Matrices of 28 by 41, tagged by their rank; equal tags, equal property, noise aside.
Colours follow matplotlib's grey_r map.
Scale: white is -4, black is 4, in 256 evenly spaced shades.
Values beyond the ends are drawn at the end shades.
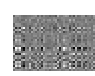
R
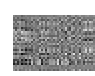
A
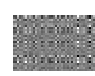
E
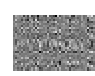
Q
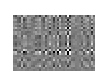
R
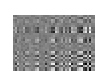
E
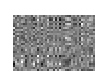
A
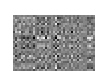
A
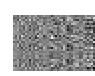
Q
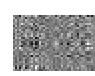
Q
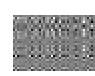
R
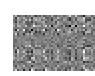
A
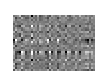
R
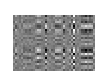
E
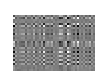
E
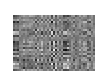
R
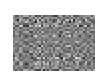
Q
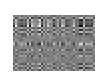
E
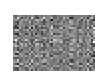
A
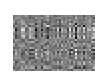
A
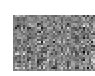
Q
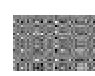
R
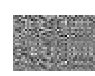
Q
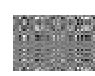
R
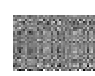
R
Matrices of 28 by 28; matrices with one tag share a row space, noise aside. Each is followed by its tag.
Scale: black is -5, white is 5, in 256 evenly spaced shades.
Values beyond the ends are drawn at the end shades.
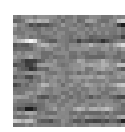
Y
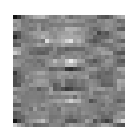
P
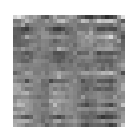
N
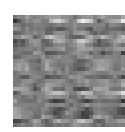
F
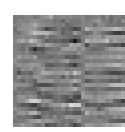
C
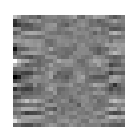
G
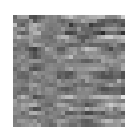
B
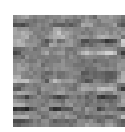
N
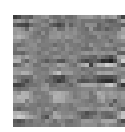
N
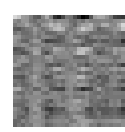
F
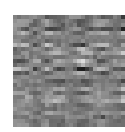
F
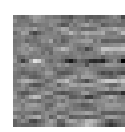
B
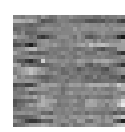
Y
